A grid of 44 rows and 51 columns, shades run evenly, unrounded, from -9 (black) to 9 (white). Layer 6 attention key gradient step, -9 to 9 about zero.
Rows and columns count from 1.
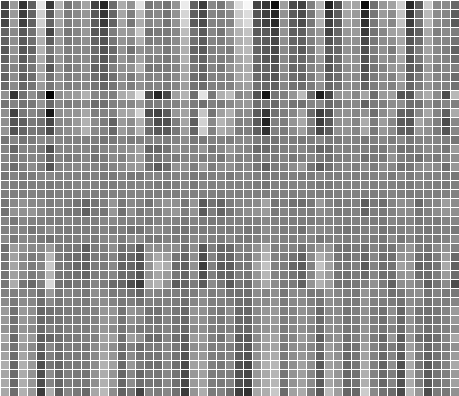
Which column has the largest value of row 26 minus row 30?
23
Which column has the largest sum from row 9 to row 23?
16
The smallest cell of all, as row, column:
11, 6
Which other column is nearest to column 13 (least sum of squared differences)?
22
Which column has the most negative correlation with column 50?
25
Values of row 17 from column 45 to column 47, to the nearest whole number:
-1 -1 0
